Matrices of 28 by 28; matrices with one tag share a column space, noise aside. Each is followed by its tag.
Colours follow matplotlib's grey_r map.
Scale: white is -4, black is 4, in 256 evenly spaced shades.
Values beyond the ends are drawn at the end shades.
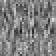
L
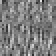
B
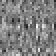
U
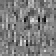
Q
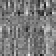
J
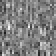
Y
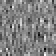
U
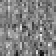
Y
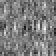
Y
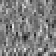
U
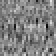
U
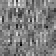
Q
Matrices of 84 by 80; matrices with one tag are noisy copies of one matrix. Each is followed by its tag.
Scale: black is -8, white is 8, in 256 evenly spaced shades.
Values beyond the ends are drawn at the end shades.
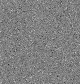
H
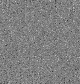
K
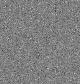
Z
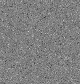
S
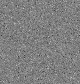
Z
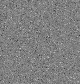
Z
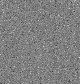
K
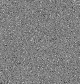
K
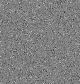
H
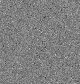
S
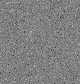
H
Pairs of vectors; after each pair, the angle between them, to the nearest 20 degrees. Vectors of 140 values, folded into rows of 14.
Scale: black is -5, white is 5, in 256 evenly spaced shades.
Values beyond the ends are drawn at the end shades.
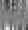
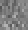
60 degrees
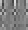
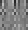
160 degrees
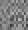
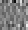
80 degrees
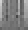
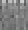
100 degrees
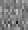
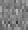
20 degrees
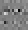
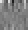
80 degrees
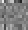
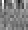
60 degrees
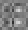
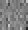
80 degrees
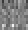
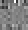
60 degrees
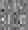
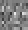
120 degrees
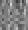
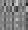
100 degrees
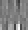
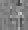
80 degrees
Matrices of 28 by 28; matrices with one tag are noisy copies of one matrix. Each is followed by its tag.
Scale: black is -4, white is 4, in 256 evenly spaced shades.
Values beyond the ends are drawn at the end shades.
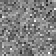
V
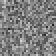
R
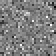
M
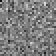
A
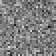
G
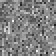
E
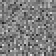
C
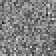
C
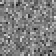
A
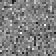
M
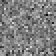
C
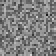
C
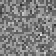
E
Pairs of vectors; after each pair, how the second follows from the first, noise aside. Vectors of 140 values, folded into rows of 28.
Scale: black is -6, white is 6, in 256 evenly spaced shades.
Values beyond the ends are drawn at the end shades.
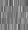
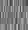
copied.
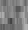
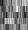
reversed, negated, scaled up.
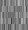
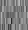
copied.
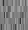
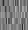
wrapped around.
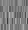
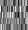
reversed, negated, scaled up.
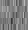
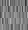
wrapped around.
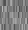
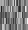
wrapped around, scaled up.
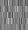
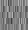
negated.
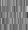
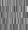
copied.
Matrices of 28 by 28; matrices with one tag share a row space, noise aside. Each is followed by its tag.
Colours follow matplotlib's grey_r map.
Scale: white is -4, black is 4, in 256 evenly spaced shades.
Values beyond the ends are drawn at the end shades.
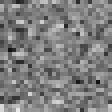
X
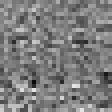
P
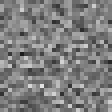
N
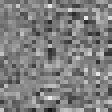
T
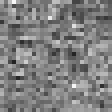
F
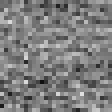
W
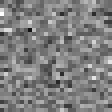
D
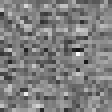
W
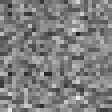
W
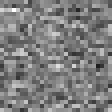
X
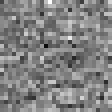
T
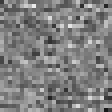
T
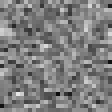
D
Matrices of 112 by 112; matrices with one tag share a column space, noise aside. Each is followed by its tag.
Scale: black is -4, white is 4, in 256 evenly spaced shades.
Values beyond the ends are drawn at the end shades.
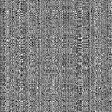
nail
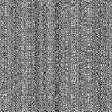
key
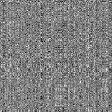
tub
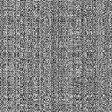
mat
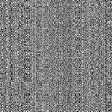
key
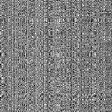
mat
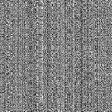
key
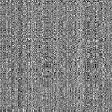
tub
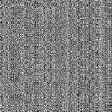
key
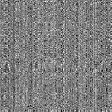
tub
